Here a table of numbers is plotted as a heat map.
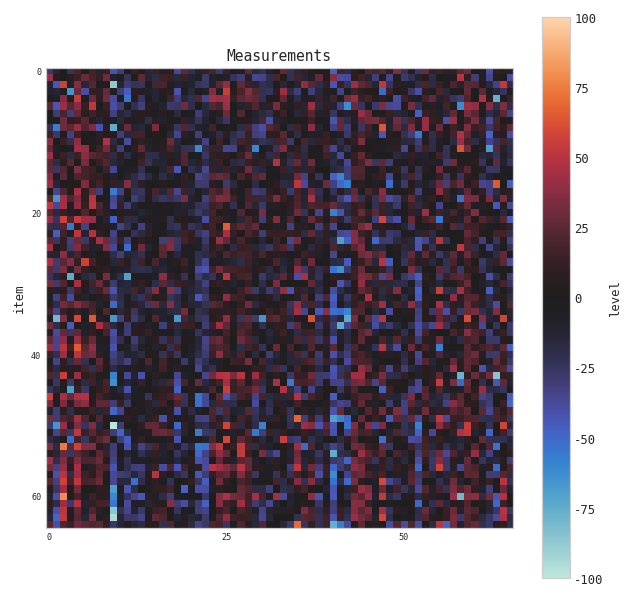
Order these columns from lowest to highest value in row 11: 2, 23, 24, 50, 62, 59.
62, 50, 24, 2, 23, 59
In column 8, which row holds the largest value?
10
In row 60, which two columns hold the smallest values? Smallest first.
58, 9
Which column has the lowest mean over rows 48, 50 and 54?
9
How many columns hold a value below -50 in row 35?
5
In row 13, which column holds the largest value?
32
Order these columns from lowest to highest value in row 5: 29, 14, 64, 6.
14, 29, 64, 6
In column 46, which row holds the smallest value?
24
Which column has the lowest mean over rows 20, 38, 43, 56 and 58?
40
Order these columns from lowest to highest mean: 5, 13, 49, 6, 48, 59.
48, 13, 49, 5, 6, 59
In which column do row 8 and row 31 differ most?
47
